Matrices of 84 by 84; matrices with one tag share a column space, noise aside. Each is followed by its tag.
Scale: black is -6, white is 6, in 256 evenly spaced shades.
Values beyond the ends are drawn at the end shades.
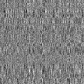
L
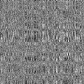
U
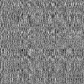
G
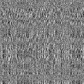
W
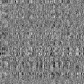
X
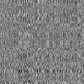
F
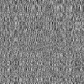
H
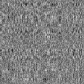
G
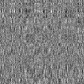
L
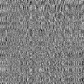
H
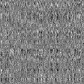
G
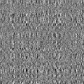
F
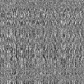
W
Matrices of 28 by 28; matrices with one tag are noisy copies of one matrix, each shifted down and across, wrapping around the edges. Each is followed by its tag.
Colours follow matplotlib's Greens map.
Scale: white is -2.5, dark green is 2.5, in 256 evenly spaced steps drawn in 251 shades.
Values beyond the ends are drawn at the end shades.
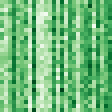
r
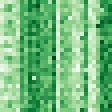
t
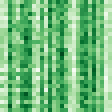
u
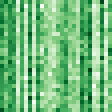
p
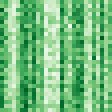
u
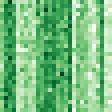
t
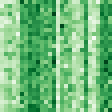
t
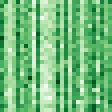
r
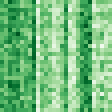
t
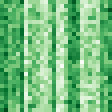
t
